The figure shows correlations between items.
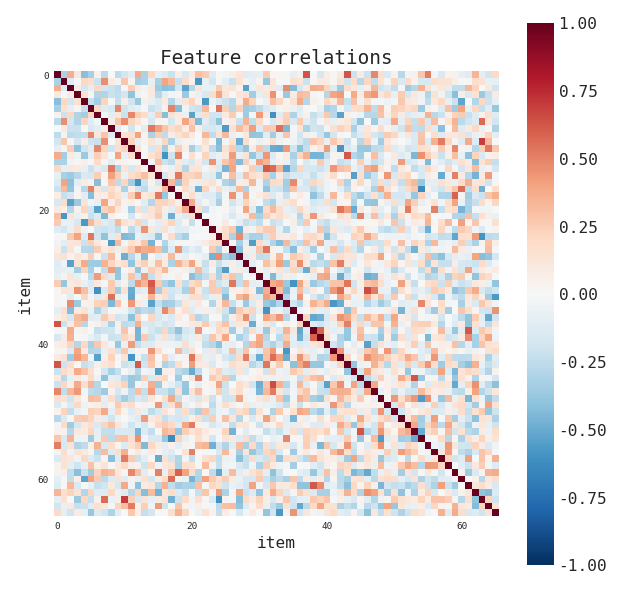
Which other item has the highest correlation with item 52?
20
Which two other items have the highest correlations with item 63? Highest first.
10, 7
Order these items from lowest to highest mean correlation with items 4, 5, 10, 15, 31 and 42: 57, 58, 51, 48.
57, 48, 58, 51
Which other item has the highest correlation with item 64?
11
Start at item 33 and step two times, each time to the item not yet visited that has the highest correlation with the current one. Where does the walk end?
14
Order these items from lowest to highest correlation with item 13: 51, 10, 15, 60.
10, 60, 15, 51
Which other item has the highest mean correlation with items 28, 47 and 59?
18
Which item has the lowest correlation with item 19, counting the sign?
2
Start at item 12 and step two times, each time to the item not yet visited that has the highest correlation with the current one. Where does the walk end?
0
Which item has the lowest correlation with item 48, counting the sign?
54
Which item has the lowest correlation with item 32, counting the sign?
6
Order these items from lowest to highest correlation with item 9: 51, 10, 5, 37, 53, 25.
53, 51, 37, 10, 25, 5
